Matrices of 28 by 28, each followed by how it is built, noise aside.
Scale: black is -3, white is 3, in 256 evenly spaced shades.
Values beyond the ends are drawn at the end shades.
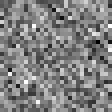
Toeplitz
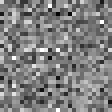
low rank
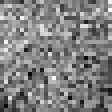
smooth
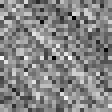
Toeplitz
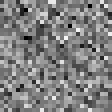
Toeplitz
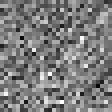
Hankel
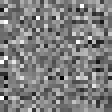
low rank
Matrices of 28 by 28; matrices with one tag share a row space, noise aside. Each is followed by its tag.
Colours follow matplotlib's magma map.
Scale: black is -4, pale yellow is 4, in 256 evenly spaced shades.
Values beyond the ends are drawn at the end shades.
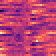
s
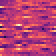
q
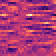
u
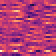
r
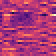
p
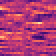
s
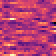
p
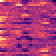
q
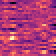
p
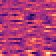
r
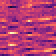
u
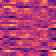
p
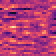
p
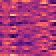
p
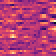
p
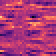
s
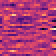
p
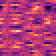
r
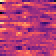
q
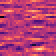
s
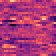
p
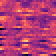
q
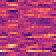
u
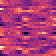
q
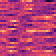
u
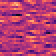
r
